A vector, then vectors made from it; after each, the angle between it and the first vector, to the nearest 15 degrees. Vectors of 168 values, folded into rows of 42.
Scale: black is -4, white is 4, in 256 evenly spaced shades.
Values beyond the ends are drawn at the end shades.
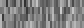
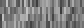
165 degrees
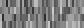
30 degrees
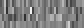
75 degrees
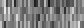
75 degrees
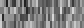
15 degrees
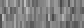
150 degrees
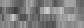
90 degrees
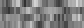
75 degrees
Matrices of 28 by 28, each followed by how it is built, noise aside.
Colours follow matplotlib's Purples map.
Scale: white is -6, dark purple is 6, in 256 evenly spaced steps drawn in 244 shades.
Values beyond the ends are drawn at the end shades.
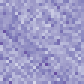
Toeplitz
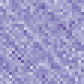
Toeplitz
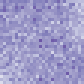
smooth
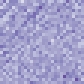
Hankel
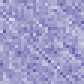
Toeplitz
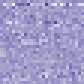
uneven rows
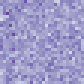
noise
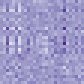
low rank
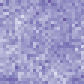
smooth
